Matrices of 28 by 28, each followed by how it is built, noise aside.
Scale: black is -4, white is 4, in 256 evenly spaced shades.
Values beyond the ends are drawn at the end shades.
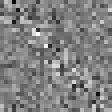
banded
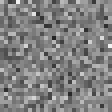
noise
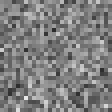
noise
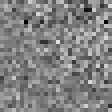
upper triangular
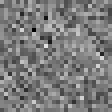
Toeplitz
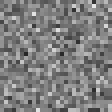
noise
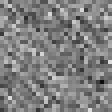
Toeplitz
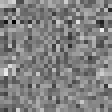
low rank
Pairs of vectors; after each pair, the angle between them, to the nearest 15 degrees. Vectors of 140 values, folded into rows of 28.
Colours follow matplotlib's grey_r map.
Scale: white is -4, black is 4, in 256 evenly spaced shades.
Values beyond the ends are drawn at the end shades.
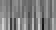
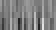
150 degrees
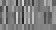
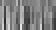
120 degrees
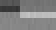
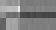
150 degrees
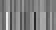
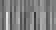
15 degrees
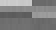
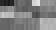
135 degrees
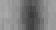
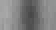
15 degrees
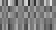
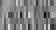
105 degrees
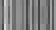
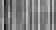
165 degrees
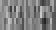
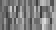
165 degrees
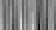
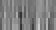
150 degrees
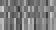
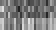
30 degrees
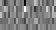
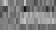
135 degrees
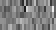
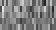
135 degrees
